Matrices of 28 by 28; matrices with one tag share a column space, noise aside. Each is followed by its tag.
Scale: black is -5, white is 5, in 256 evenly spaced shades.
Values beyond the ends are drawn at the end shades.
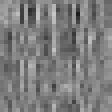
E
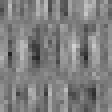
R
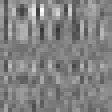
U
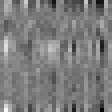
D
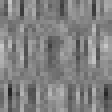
R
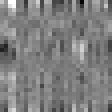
D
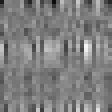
D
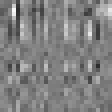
U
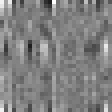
D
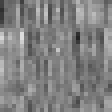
E
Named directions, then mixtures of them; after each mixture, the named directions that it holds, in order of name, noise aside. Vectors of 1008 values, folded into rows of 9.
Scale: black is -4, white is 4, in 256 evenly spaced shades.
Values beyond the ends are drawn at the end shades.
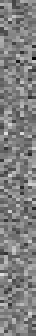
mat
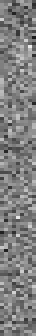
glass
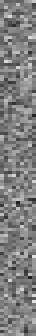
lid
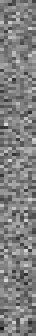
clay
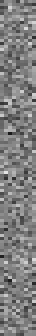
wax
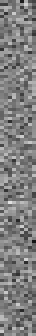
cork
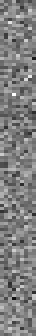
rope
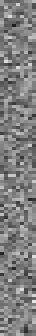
lid.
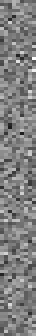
mat.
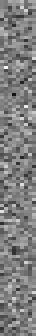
cork, mat, rope.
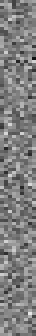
mat.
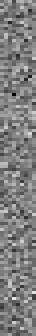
rope.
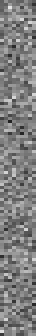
cork, wax.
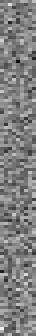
clay, mat.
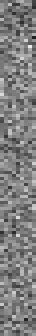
glass.
